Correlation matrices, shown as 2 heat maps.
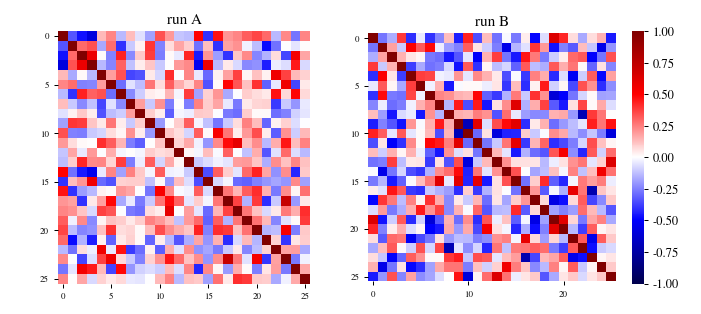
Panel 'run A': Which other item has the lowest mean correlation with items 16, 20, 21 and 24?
1
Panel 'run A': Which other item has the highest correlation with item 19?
25
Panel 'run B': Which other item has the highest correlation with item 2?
16
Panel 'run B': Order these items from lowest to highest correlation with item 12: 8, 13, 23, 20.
13, 8, 23, 20
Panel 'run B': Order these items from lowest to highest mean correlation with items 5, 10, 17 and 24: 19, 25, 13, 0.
25, 13, 19, 0
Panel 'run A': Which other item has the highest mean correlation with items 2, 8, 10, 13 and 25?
19
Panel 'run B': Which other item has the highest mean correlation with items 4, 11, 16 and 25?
9
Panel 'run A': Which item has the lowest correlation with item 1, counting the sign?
21
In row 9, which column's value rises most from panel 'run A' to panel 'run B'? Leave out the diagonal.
15
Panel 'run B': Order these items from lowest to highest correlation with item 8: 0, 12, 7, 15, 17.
17, 7, 15, 0, 12
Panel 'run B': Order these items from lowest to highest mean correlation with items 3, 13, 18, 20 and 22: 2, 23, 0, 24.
23, 24, 0, 2
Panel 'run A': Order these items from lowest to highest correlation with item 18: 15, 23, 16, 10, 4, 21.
15, 21, 10, 16, 23, 4
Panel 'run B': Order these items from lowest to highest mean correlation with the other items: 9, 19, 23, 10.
10, 19, 23, 9
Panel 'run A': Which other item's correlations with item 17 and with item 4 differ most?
22
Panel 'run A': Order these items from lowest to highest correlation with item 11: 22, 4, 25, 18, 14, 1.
14, 1, 22, 25, 4, 18
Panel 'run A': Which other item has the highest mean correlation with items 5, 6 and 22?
4
